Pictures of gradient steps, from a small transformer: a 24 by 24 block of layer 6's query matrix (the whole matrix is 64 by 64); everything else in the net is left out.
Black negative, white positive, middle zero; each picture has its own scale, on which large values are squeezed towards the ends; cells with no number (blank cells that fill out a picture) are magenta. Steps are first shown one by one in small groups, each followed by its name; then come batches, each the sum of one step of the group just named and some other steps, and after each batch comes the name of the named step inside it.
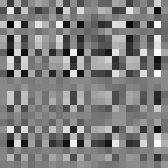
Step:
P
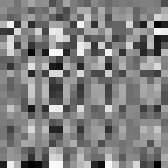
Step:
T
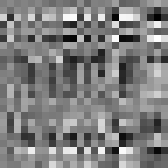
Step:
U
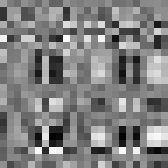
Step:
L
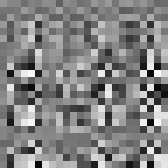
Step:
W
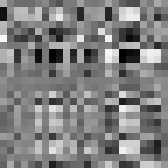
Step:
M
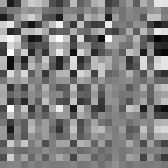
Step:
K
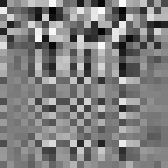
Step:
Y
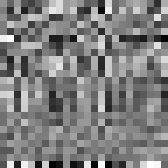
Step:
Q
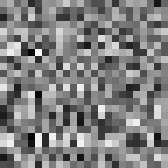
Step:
W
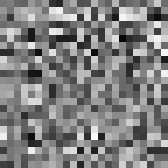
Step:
U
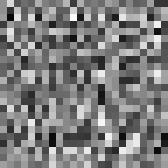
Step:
U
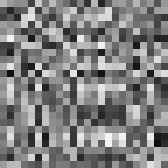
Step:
Q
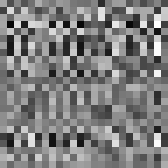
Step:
P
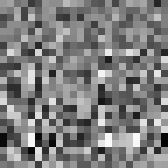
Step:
W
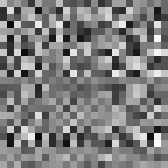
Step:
P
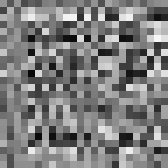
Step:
U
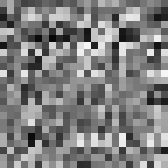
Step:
W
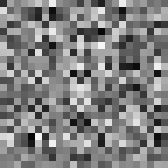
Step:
Y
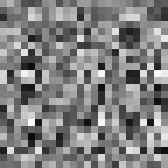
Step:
W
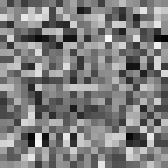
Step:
Q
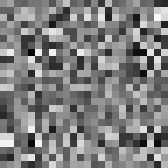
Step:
T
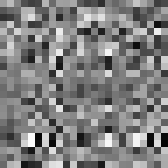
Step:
T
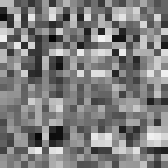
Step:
L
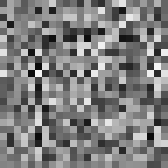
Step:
Y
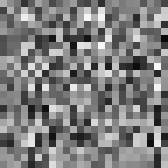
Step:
T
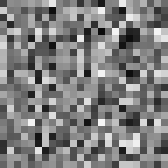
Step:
Y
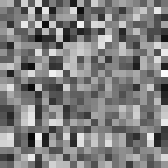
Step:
W
